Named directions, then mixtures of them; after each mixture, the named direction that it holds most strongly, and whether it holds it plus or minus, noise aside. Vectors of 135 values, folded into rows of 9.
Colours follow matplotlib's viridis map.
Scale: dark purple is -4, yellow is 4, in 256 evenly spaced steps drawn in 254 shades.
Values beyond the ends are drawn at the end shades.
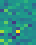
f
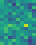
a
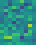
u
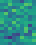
u, minus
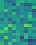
a, plus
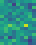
a, plus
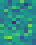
u, plus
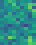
a, minus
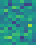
u, plus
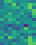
a, minus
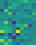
f, plus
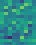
u, minus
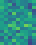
a, plus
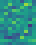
u, minus
